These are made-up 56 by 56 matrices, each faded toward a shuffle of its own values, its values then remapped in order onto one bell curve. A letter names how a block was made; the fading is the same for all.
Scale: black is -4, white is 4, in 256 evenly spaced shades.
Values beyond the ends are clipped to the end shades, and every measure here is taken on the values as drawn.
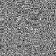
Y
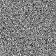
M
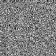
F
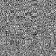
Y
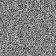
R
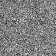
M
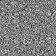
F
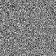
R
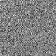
R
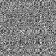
Y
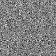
F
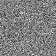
M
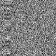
R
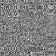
Y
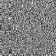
R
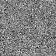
M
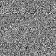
F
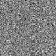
R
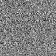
F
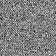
M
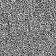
F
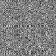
Y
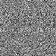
R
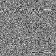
F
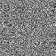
F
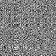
Y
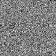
F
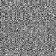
Y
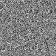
F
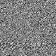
F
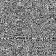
F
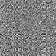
Y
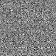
F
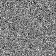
M
